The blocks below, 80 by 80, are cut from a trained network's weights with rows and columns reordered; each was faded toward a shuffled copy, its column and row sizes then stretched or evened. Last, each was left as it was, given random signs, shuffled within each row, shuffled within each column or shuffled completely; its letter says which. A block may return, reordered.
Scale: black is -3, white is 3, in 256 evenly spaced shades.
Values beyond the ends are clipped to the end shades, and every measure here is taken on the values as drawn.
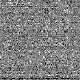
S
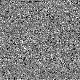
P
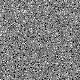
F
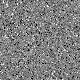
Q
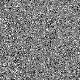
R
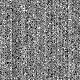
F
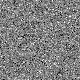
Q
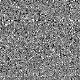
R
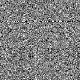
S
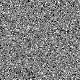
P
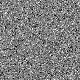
Q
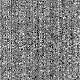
S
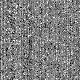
F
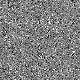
R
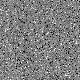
Q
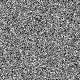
Q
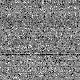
S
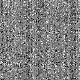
S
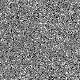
P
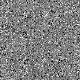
R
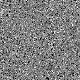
F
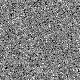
Q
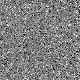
F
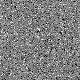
Q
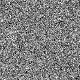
F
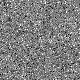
Q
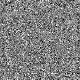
R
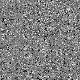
R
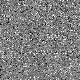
P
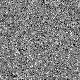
Q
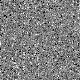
F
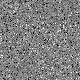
Q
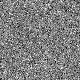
Q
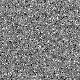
Q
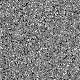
Q
